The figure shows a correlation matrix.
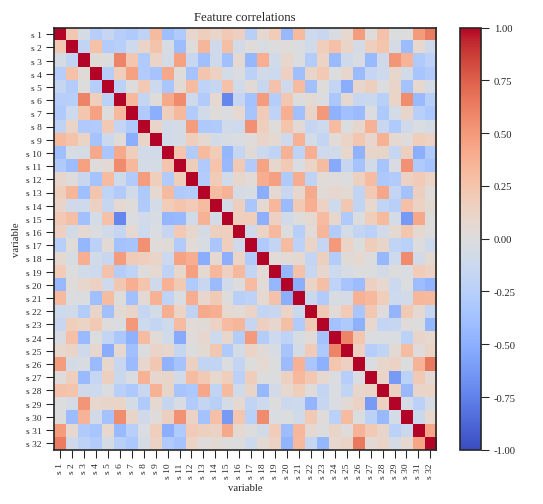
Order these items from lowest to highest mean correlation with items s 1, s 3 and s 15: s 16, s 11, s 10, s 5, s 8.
s 10, s 8, s 11, s 5, s 16
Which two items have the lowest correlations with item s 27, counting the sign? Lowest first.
s 29, s 3
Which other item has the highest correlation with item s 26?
s 32
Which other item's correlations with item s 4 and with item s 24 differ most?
s 7
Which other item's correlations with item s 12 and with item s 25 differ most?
s 5
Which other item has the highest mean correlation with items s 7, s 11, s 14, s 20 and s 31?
s 23
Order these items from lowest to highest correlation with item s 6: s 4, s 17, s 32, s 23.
s 17, s 32, s 23, s 4
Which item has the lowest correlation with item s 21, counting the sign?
s 20
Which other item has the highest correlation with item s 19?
s 12
